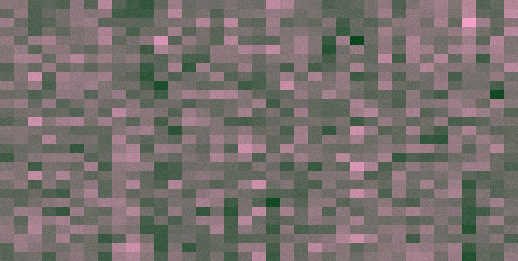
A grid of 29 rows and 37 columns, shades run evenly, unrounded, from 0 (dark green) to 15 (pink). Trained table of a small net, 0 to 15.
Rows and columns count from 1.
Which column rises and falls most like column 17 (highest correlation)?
34
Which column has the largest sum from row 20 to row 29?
10
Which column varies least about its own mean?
2
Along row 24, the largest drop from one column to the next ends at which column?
20
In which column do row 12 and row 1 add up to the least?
11
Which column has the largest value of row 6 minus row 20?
12
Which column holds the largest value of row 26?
3
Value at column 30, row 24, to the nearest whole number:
10
